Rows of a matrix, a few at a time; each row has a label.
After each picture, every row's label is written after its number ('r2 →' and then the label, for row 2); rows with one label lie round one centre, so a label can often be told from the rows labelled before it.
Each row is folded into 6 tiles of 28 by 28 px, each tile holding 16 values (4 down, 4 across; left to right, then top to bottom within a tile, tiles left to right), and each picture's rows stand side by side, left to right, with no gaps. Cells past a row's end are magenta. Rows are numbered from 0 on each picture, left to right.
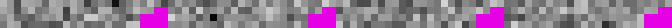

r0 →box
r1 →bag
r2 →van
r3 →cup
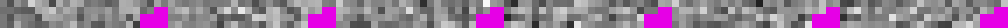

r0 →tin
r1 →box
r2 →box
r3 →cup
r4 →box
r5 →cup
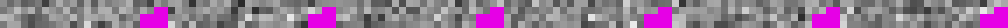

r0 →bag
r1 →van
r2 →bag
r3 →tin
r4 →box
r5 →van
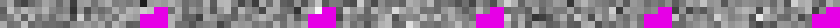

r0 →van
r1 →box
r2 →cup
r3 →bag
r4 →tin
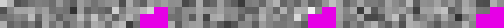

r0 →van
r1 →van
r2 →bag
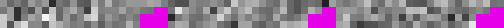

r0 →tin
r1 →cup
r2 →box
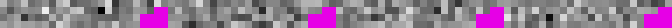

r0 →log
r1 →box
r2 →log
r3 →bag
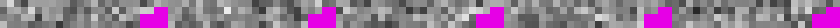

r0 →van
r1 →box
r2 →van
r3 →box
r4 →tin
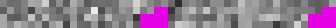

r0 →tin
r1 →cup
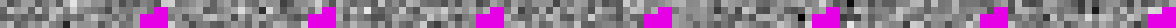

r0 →cup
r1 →box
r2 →bag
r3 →tin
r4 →box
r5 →cup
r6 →van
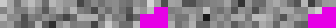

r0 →box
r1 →van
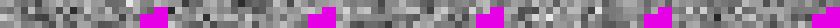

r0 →bag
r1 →van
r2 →box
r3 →tin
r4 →bag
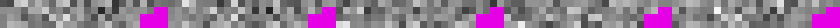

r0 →log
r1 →log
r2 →cup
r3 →tin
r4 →log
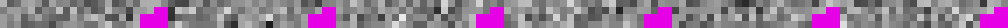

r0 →box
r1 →cup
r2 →log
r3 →log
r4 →van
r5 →van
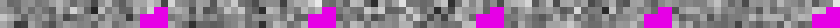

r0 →box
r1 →box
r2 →log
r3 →log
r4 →van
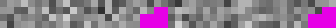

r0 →log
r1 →cup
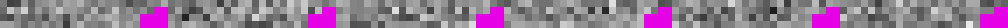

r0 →cup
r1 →tin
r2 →box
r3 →log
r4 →log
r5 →bag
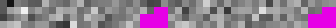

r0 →cup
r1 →tin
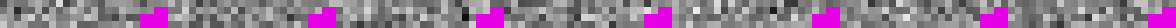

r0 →tin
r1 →bag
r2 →box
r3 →van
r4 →log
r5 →log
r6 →box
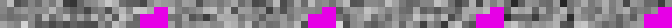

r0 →van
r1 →log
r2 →van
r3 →cup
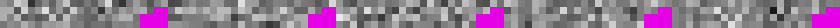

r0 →log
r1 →cup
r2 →bag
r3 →box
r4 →log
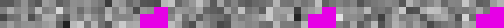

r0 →cup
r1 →box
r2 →bag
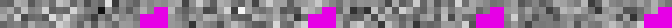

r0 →log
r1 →box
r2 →tin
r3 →box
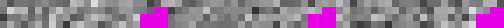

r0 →cup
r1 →van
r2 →box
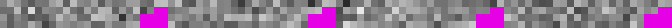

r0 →bag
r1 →van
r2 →cup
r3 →bag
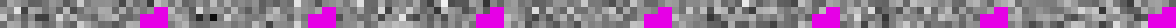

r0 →bag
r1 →bag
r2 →log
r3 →bag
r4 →bag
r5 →bag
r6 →box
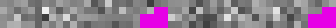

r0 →log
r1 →bag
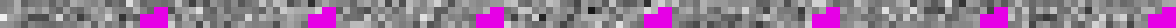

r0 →bag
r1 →van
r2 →tin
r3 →van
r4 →box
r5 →log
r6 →bag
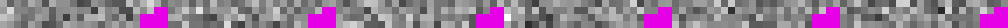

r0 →box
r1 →bag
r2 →tin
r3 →bag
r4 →tin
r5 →log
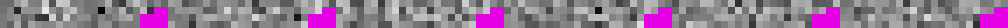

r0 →log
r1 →box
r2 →box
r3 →box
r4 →tin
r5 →tin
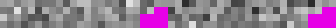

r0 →bag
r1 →van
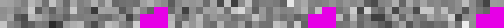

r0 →box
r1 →tin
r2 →bag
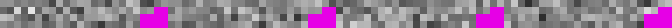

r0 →bag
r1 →box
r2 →tin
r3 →van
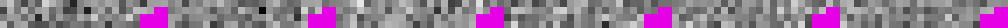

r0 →van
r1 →box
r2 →log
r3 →cup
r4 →tin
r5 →van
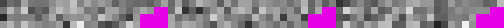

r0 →cup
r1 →tin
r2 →cup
